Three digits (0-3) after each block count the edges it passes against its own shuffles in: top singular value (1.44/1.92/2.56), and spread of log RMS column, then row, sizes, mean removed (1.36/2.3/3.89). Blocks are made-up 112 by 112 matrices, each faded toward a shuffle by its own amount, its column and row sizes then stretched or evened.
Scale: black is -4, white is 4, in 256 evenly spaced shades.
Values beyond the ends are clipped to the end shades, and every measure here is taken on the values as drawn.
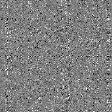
2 2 1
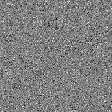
2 0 0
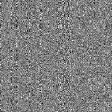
2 2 0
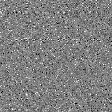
2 0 1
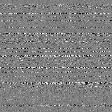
2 0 3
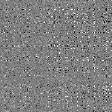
1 2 2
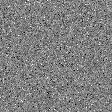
0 0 0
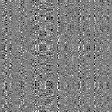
3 3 1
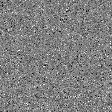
0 0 1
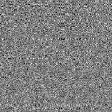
2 0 2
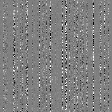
1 3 0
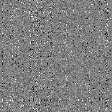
1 2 1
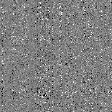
0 2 1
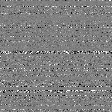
1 0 3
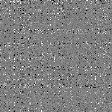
1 2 2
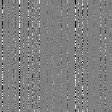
3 3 0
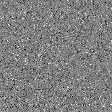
0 0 1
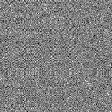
3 1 0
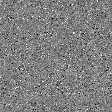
0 0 1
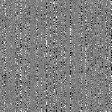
1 3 0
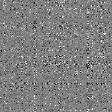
1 2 2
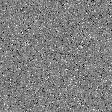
0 0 0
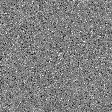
0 0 0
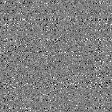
2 1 2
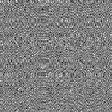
3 0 1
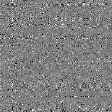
2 1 2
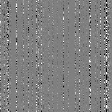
2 3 0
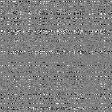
2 2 3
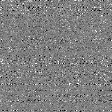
0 1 2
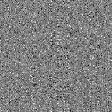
2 1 0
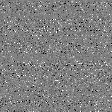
0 0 2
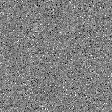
1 0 0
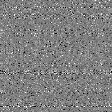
2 0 2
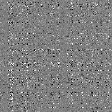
0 2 2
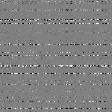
3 1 3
